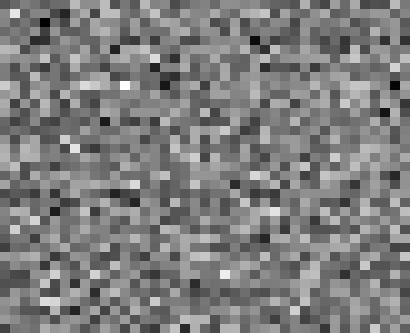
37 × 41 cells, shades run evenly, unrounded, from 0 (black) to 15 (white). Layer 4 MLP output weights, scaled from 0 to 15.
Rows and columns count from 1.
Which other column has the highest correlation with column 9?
13
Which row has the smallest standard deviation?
4
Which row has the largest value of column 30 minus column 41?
35
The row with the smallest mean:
5
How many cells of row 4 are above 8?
14
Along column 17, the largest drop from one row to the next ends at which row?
21
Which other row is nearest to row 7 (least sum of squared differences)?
11
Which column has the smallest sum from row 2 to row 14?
7
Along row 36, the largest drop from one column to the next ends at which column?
22
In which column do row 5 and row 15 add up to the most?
23
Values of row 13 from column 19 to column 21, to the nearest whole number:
8 6 11
